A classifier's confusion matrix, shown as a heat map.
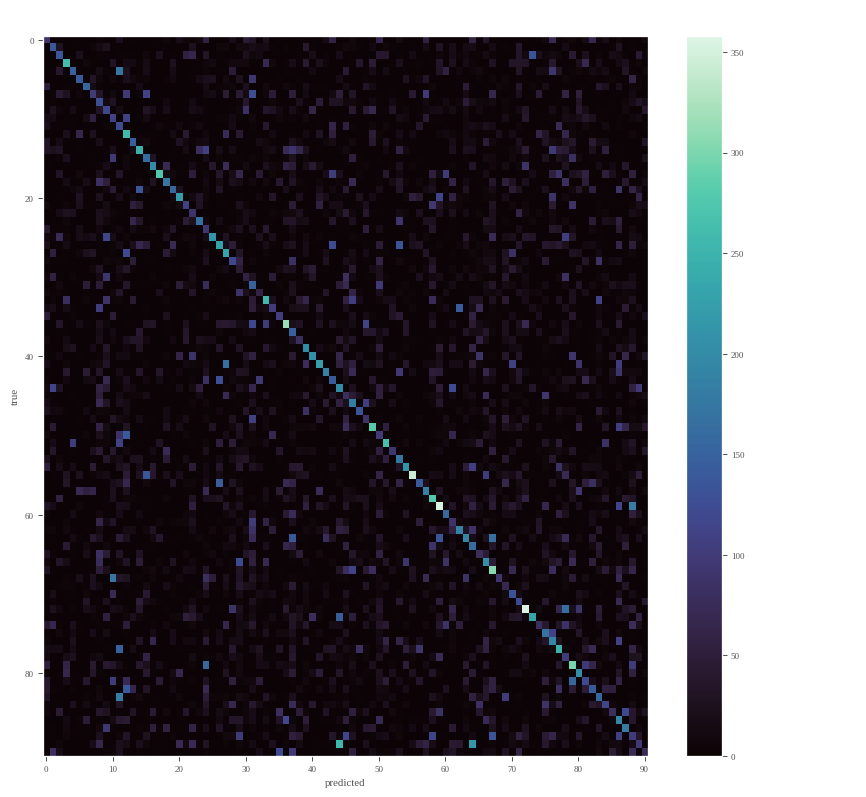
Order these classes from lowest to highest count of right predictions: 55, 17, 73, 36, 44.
44, 73, 17, 36, 55
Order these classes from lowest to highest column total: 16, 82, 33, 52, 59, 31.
52, 16, 82, 33, 59, 31
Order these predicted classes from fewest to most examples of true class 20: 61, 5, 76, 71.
71, 5, 61, 76
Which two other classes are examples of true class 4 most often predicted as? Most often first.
11, 76
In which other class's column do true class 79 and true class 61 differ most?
24
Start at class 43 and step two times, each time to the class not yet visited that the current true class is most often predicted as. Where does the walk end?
53
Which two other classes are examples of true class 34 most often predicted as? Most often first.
62, 8
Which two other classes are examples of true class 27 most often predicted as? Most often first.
12, 70
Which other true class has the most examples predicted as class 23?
14
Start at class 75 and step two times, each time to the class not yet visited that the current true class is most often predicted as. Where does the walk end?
86
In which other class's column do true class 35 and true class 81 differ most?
79
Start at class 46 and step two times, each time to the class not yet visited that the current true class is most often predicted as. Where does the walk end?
31
